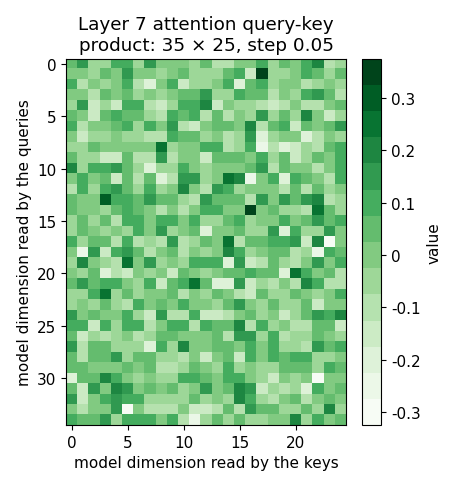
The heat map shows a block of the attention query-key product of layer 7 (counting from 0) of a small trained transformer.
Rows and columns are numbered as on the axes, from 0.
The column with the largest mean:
5
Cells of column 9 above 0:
14
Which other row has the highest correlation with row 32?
31
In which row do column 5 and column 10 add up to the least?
33
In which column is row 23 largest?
15
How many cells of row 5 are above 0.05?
5
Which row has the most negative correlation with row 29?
26
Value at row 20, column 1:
-0.05
